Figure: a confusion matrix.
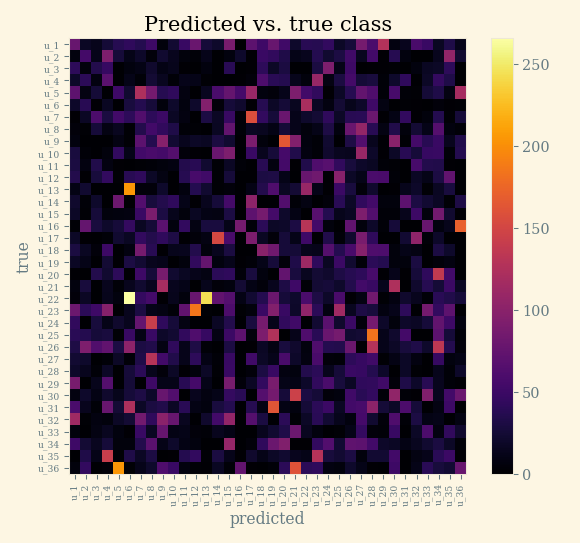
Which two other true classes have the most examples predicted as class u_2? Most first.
u_26, u_16
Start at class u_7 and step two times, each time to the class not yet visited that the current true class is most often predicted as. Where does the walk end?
u_14
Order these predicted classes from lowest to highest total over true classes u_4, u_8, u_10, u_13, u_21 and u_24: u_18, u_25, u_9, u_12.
u_12, u_25, u_18, u_9
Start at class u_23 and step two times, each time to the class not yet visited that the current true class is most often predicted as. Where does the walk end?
u_25
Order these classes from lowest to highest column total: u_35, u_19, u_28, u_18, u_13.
u_13, u_35, u_18, u_19, u_28
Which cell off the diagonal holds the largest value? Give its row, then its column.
u_22, u_6
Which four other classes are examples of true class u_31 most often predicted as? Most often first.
u_19, u_6, u_28, u_4
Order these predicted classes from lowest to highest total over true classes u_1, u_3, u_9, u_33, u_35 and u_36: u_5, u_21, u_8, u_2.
u_2, u_8, u_5, u_21
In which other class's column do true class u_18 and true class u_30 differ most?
u_21
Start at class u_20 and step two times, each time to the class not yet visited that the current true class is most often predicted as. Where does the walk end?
u_15
